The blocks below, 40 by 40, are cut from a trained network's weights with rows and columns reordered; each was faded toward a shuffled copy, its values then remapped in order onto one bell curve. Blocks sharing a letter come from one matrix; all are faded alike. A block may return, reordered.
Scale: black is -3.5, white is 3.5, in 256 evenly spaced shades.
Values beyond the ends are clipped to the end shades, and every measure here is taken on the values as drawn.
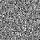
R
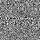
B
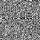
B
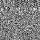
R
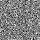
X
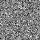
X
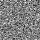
X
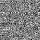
R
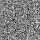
X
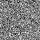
X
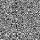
R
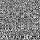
B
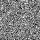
X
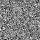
X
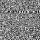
B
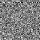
B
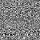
B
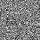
R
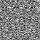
B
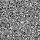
X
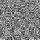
R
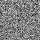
X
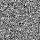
X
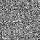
R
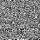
B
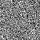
X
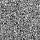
X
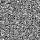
X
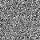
R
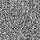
B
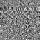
R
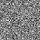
B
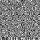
R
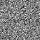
R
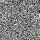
X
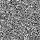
X
